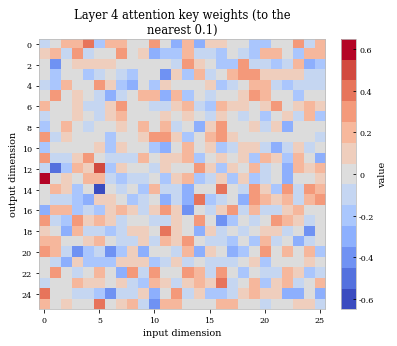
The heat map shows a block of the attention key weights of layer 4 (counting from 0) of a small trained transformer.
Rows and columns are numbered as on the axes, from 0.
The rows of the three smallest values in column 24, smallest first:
18, 2, 22
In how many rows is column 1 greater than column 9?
10
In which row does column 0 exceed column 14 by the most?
13
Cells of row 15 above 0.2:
3
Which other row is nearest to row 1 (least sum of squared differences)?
6
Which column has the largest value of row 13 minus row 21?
0
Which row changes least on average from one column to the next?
9
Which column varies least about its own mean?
15
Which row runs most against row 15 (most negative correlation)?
11
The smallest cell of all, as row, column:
14, 5
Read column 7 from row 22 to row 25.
-0.3 0.1 -0.1 0.1
